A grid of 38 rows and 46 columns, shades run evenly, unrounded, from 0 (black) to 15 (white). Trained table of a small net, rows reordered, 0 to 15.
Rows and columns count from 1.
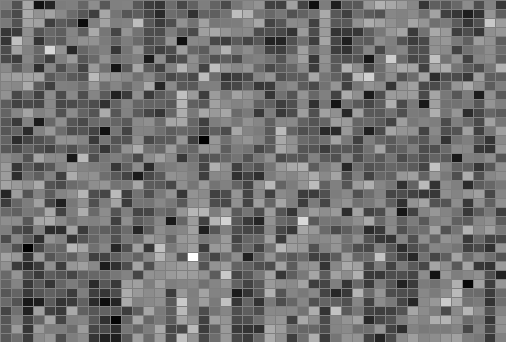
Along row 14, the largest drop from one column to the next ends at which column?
4
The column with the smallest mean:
11
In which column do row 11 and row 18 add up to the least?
42
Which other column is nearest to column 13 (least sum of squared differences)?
46
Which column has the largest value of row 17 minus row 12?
26
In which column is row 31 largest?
21
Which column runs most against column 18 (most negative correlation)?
23
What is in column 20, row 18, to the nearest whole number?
5
